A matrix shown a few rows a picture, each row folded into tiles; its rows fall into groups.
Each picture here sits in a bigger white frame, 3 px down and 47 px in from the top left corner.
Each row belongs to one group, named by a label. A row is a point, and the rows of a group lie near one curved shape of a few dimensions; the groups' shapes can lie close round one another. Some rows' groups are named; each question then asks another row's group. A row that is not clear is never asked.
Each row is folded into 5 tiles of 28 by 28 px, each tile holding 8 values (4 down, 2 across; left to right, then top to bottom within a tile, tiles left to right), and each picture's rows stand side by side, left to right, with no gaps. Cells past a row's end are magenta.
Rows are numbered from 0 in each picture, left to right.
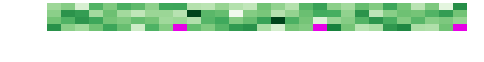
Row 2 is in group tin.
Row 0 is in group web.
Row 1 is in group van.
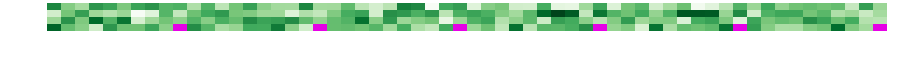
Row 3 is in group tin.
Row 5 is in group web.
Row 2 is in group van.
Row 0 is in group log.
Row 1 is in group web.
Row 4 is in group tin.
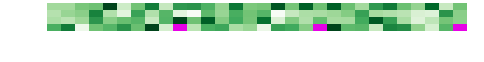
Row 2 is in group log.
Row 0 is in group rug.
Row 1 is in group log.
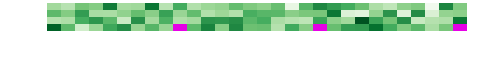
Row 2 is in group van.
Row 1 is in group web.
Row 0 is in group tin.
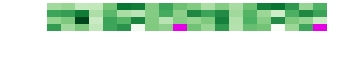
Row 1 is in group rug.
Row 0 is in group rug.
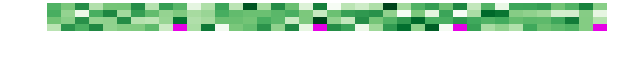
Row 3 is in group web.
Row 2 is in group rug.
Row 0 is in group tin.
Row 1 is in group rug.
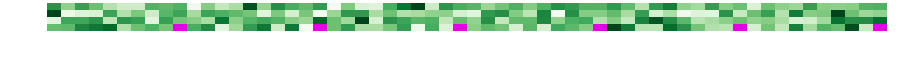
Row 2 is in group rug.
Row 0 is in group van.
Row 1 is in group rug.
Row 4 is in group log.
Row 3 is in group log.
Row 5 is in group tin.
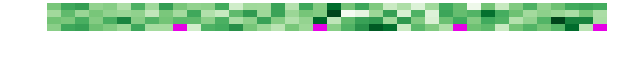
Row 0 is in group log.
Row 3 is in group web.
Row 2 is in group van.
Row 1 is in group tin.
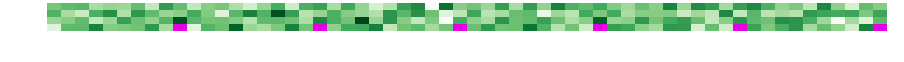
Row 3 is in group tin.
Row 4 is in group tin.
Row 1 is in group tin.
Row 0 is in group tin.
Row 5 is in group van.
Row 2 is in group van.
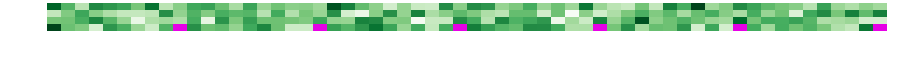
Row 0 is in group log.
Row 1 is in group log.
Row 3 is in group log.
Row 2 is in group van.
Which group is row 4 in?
rug
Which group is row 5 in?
van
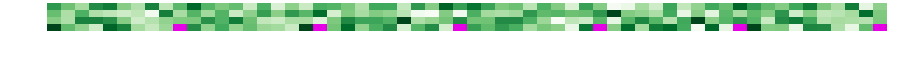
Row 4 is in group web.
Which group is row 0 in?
log
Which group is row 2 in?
log
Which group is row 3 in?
van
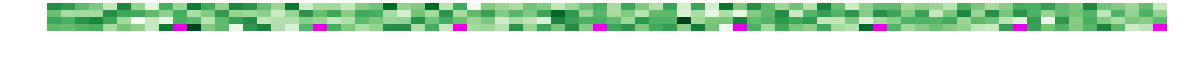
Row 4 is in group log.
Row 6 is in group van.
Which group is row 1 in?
log
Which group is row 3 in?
tin
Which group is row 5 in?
van
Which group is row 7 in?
log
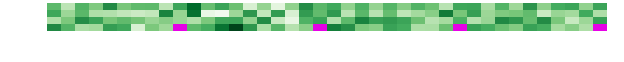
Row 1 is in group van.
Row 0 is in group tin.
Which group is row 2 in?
tin
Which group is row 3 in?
tin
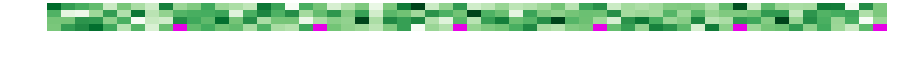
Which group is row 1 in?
van
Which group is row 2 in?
rug
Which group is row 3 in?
van
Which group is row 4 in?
web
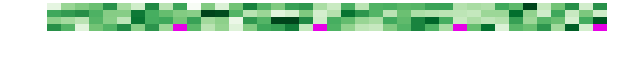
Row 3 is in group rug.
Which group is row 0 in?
tin
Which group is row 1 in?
web
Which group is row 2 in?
web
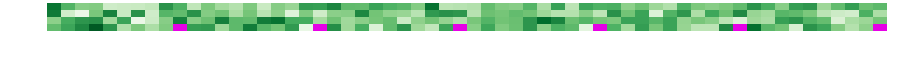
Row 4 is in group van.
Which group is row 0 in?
van
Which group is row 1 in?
web
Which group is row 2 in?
log
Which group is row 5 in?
log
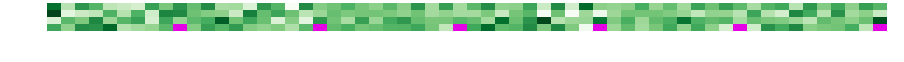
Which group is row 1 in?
van
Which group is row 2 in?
log
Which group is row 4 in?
log
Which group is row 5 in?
tin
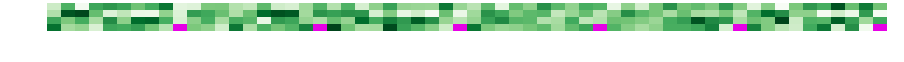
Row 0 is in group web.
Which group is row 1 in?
tin
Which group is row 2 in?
web
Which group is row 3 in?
web
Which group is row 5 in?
rug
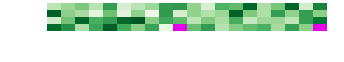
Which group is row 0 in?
web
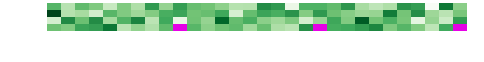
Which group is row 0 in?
van
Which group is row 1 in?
van
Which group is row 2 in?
van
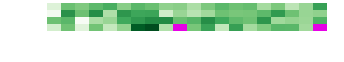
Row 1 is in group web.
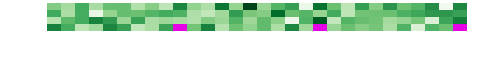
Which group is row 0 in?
tin
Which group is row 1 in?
rug
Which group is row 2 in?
rug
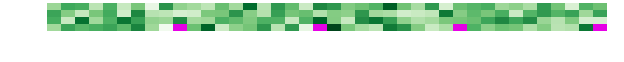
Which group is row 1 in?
rug
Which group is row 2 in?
log
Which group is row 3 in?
van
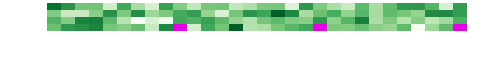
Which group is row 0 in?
van
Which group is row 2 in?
rug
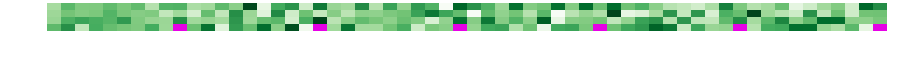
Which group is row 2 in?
rug
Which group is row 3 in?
log
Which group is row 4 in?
van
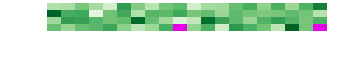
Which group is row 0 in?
van
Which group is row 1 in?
web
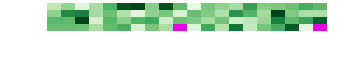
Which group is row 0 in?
rug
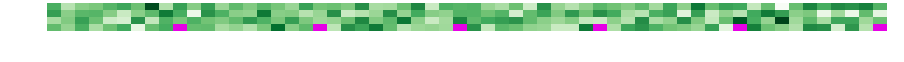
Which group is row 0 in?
rug
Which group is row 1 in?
web
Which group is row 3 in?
van
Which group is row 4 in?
tin
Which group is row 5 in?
rug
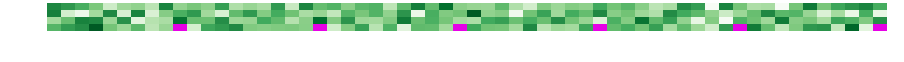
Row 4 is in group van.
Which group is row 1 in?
tin
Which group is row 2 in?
log
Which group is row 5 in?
rug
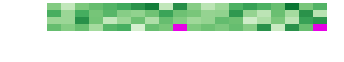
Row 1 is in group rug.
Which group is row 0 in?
rug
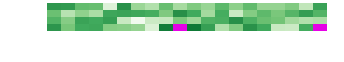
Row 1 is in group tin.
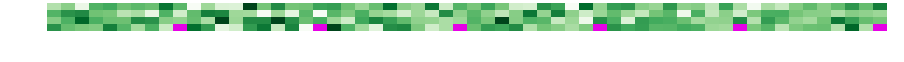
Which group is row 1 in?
rug
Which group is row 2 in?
log
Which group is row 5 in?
web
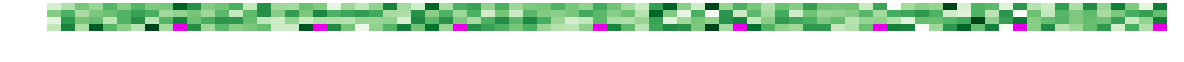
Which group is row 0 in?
web
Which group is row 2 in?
tin
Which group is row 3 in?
tin
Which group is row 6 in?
rug
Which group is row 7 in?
rug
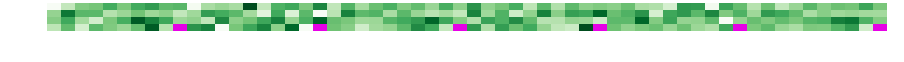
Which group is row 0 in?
web
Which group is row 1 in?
rug
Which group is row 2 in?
web
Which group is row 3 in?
van
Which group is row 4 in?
van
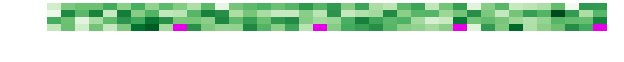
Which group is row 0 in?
web
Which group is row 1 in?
web
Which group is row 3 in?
tin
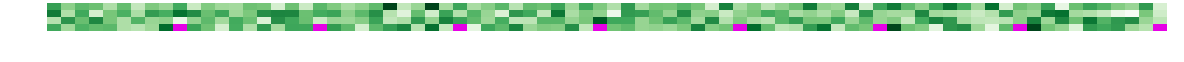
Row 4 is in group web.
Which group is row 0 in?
van
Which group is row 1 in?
tin
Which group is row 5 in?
tin
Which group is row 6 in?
log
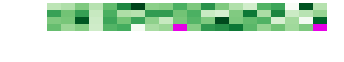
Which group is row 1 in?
van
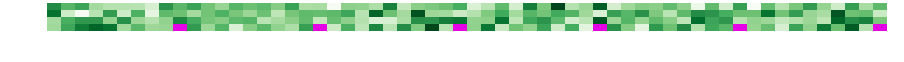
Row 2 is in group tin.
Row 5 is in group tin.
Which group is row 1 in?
log
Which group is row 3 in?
rug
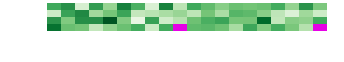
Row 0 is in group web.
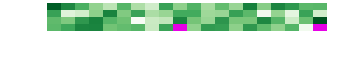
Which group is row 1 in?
tin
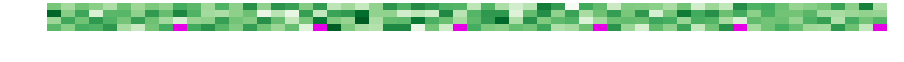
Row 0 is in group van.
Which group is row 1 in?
tin
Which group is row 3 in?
van
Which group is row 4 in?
tin
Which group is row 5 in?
log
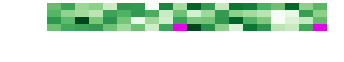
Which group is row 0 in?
van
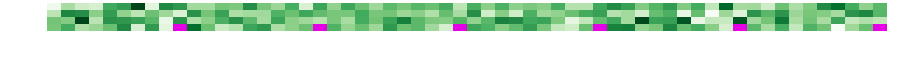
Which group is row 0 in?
rug
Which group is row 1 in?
tin
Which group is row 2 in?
log
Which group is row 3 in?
tin
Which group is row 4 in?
log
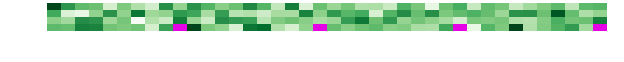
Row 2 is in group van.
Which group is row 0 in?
van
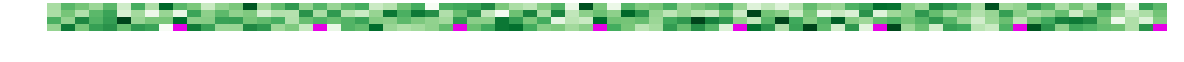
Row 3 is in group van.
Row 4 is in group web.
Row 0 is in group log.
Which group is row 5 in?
web
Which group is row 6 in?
log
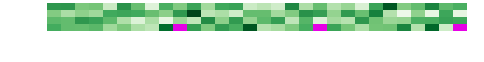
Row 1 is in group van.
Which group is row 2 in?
rug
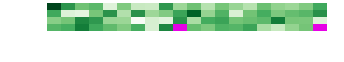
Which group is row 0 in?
van
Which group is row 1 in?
van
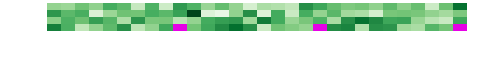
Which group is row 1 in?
van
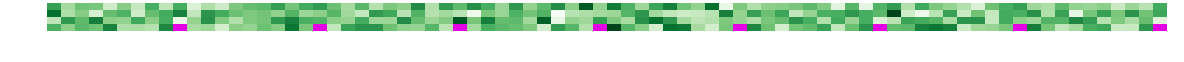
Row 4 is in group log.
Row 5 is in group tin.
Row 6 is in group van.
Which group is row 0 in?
van
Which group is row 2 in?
tin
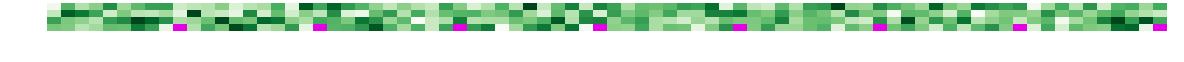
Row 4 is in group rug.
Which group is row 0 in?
web
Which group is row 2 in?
van
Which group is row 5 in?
rug
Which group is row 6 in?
log
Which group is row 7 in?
web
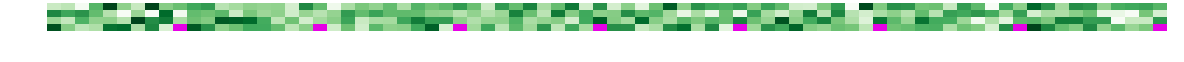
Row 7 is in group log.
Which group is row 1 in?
web
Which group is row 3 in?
rug
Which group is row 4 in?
rug
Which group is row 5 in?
van
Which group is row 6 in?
van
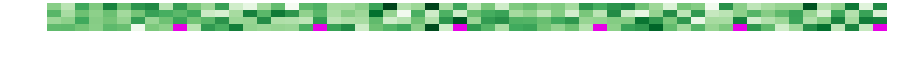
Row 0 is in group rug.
